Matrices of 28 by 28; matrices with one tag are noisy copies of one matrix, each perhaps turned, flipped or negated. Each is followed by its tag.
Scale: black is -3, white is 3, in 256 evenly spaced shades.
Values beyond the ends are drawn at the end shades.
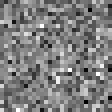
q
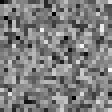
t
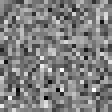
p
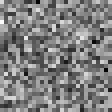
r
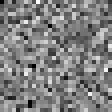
r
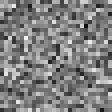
r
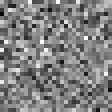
r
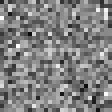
q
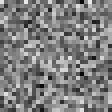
q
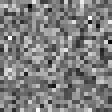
r
